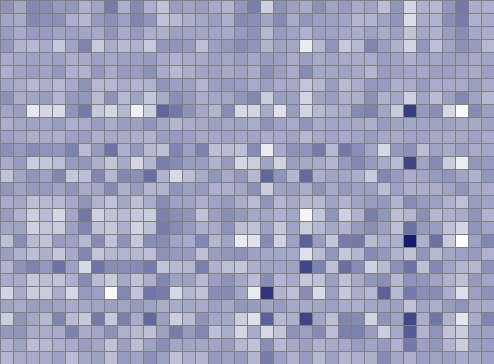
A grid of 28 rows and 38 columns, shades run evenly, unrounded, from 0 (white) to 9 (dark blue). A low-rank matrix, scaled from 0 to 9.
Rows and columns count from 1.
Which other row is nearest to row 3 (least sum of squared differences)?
24
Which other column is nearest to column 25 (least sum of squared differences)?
16
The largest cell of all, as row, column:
19, 32
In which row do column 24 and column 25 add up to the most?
21
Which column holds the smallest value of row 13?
36
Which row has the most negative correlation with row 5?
26
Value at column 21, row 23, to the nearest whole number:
8
